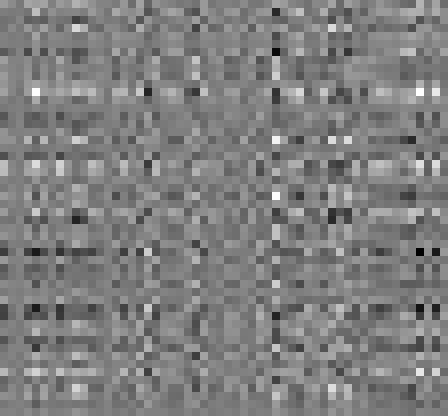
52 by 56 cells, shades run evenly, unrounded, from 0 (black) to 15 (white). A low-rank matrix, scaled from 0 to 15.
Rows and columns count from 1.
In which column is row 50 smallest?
52
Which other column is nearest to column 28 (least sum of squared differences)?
32
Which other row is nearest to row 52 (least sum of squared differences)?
37
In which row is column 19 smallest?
12
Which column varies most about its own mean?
35
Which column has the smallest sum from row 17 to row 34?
38
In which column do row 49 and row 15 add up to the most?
42
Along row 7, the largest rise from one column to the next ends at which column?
36
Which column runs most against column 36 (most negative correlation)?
3
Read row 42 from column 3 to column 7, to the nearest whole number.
7 8 11 8 8
